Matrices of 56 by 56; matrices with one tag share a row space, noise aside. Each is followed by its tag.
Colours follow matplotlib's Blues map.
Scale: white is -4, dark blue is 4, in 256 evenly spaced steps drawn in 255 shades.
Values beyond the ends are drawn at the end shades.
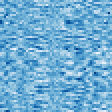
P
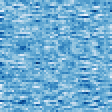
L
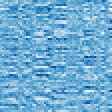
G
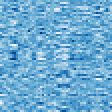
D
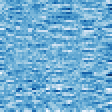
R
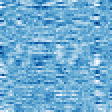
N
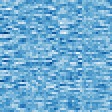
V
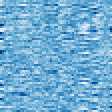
L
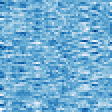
L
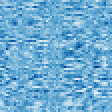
P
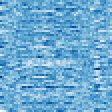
N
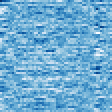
N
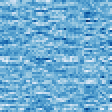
G
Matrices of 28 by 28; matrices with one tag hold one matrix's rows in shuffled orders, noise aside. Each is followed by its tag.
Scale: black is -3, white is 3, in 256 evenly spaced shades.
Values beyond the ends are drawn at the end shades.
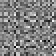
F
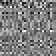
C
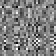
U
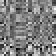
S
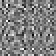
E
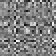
F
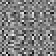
E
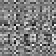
F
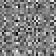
U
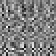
E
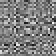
F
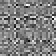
F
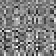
U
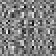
E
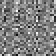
U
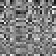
S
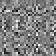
U
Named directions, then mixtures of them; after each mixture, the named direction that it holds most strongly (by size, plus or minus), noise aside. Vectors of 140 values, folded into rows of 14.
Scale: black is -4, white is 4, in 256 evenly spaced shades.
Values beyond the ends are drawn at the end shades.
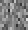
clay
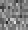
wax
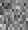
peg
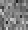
wax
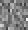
clay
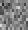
peg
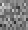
peg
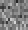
wax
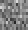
wax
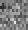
wax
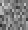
peg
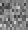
peg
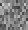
peg
